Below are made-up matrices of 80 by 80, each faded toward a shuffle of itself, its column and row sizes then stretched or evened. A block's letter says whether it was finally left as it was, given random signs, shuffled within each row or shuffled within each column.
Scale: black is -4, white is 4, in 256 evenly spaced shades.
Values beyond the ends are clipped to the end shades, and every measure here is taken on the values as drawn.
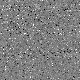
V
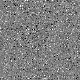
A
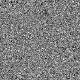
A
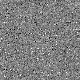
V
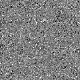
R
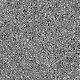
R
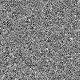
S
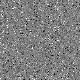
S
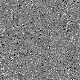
S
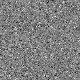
V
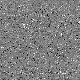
V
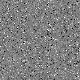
S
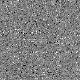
R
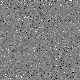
V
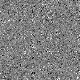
A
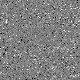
A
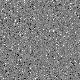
S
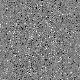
S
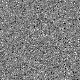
S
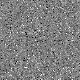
A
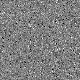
S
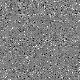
R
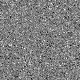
V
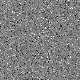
S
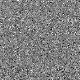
A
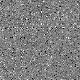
R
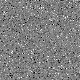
V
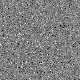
V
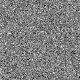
V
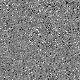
A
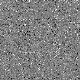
A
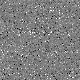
V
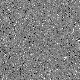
S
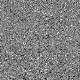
A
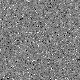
V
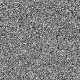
V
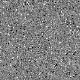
A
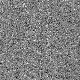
S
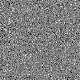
R
